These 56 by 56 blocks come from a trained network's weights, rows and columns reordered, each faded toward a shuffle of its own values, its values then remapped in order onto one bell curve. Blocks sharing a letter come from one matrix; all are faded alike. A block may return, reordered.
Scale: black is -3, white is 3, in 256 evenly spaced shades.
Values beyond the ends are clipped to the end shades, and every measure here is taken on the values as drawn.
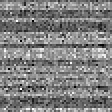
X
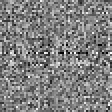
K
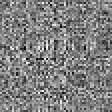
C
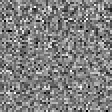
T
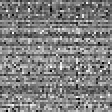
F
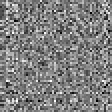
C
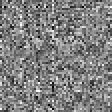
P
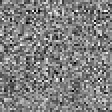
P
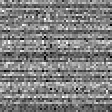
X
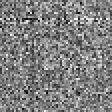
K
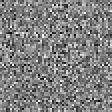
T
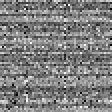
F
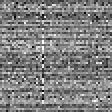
F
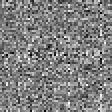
P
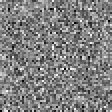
K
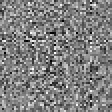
P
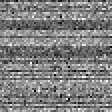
X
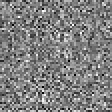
C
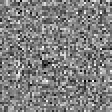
P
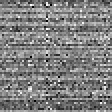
F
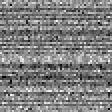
X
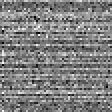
X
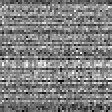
X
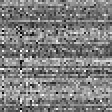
F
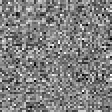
T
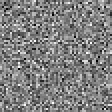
T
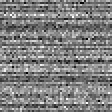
X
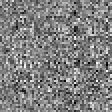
P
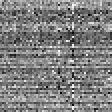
F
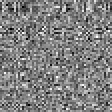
T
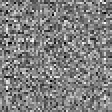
P
